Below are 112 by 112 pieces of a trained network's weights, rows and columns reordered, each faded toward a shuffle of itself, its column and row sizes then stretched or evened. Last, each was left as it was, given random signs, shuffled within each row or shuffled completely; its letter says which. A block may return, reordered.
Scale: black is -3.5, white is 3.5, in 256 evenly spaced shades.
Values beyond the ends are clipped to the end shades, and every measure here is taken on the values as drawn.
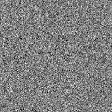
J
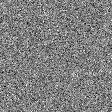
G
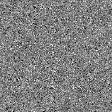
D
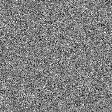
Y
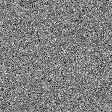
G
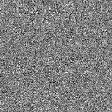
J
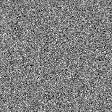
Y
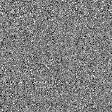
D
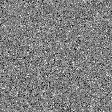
Y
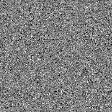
D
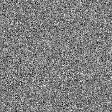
D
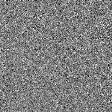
D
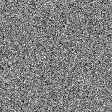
G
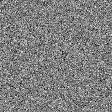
Y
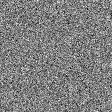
G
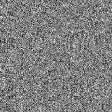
J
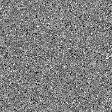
D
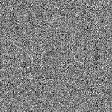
J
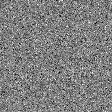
G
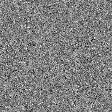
Y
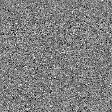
D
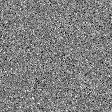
G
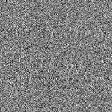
J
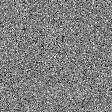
G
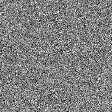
D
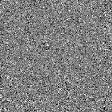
J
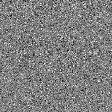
J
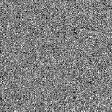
J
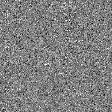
D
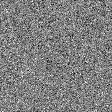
G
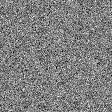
G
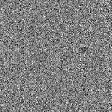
J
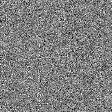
D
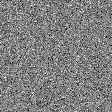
G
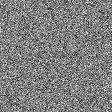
G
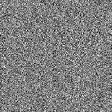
J
